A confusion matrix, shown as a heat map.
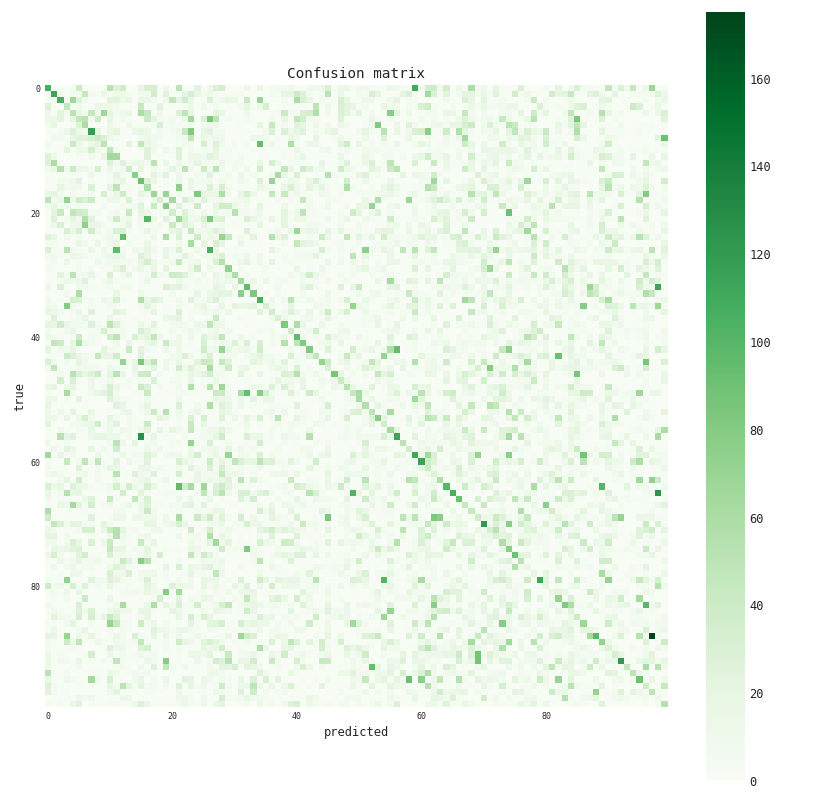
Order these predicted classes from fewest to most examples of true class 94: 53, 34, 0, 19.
19, 53, 34, 0
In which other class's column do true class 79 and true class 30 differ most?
54
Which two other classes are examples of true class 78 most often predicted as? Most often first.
89, 27
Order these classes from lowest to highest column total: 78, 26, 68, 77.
78, 77, 68, 26
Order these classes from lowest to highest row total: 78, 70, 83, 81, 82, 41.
78, 81, 82, 41, 83, 70
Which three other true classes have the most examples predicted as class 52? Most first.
93, 19, 44
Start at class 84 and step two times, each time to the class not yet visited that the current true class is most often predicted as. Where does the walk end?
99
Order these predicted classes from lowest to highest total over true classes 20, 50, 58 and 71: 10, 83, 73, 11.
83, 73, 10, 11
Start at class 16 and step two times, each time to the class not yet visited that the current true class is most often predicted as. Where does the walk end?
26
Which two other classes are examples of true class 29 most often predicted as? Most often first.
71, 83
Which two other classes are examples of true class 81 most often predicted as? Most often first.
19, 21
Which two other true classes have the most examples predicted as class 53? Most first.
6, 18
